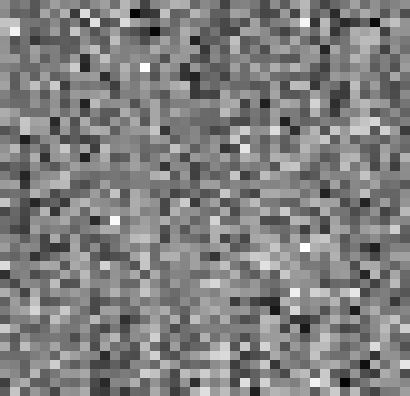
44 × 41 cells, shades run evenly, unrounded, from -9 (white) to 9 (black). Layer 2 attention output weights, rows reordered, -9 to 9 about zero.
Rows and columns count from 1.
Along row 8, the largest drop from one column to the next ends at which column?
15
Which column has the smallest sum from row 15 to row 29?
14
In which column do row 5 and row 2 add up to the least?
12
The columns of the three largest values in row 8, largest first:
9, 19, 33
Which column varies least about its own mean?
5
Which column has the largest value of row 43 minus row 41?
35
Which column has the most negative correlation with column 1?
29
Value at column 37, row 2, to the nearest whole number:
-3
